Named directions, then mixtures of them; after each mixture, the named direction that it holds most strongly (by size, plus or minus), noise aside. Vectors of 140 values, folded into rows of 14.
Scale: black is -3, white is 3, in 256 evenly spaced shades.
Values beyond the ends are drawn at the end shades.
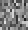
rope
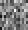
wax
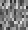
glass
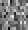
wax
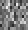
glass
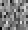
wax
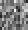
wax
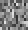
rope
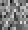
wax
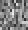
rope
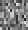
rope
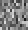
rope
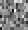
wax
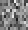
rope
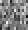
wax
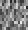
glass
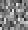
rope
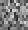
rope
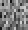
wax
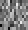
glass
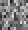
wax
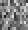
wax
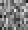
wax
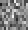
rope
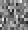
rope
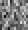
wax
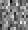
glass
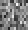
rope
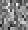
rope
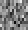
glass
